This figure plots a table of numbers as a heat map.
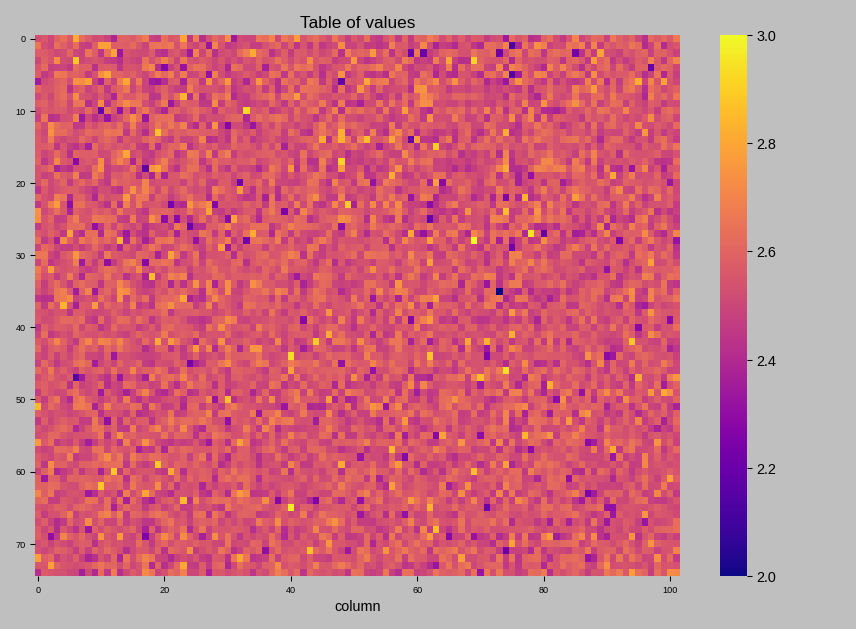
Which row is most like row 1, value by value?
5
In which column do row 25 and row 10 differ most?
10
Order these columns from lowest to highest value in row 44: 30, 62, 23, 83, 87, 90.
90, 23, 83, 30, 87, 62
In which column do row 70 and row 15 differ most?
63
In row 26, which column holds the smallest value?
24
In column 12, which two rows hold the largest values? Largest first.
60, 2
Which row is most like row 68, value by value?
15
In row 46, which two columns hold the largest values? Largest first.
74, 40
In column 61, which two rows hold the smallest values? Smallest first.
2, 27
